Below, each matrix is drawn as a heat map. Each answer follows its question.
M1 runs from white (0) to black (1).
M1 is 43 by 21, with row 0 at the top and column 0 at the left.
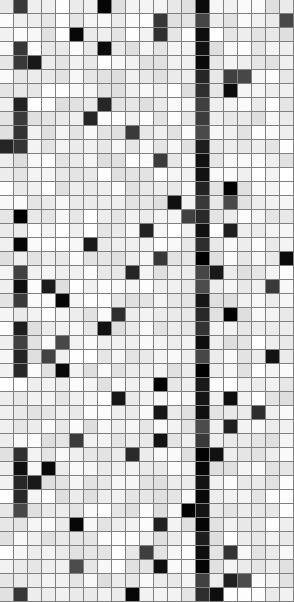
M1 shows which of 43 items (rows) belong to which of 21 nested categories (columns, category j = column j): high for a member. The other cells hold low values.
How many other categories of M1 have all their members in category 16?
4
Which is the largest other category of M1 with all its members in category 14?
1
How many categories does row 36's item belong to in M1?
3
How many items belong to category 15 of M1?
3
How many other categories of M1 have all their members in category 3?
1
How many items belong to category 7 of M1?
4
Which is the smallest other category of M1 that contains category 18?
11
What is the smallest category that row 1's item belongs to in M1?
20
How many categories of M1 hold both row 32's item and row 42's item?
4
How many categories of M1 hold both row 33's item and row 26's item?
2
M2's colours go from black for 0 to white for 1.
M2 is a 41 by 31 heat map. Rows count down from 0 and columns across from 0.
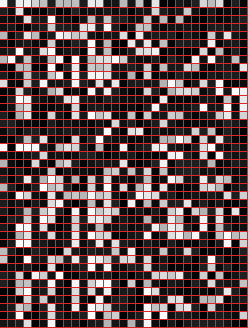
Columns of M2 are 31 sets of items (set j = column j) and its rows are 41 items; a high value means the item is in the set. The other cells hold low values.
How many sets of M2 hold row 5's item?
7
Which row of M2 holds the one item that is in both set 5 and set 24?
26
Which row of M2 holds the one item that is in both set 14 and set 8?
31
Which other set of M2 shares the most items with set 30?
2
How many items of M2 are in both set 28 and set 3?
9
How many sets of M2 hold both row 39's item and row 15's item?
2
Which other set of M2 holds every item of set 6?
13
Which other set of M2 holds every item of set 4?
7
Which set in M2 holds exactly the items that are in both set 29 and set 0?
1
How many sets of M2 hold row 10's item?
11
